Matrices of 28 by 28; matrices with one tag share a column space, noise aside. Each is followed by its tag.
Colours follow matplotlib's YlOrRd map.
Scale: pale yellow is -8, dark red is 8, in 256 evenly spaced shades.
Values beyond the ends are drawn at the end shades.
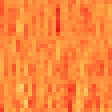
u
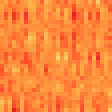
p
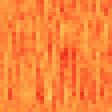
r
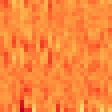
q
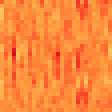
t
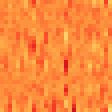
q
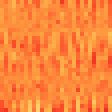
q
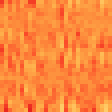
q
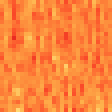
p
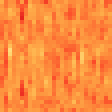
t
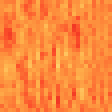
r
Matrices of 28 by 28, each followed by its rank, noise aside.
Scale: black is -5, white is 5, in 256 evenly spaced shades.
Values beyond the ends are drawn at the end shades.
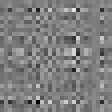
two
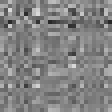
three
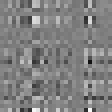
two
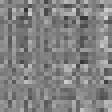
three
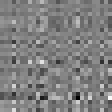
two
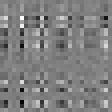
one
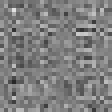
four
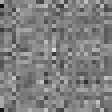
four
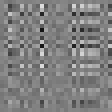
one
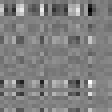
one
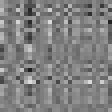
two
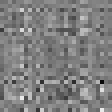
three
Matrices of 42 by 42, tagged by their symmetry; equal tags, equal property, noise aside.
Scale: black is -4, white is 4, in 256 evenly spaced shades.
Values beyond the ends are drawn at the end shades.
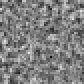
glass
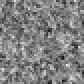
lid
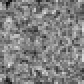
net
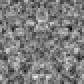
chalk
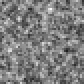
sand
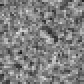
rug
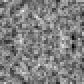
net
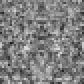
chalk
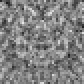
chalk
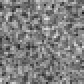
glass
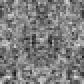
chalk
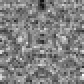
chalk
